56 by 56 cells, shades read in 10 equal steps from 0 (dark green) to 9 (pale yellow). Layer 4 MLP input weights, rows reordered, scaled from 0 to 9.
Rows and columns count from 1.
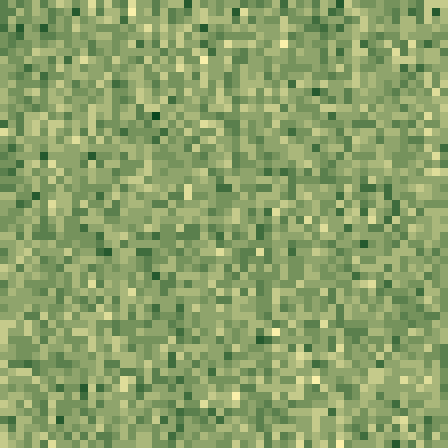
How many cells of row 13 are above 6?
3
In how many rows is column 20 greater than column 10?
14
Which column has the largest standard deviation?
43
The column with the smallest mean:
6
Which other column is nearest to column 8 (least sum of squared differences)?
56
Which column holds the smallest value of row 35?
20
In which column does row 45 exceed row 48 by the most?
23
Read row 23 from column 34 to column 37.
6 5 6 3
